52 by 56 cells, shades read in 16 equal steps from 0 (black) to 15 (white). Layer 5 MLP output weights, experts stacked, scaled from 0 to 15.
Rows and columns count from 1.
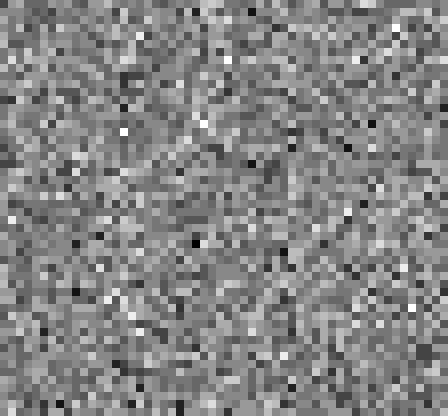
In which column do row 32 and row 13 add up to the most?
18
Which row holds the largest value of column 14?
38
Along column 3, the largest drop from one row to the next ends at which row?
43
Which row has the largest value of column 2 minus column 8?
51
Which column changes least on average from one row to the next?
5
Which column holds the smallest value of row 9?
20
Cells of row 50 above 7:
30
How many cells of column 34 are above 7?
26
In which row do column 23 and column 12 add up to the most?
45
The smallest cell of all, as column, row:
25, 31
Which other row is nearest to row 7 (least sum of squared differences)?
15
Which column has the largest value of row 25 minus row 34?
37
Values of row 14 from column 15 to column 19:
10 2 11 10 5
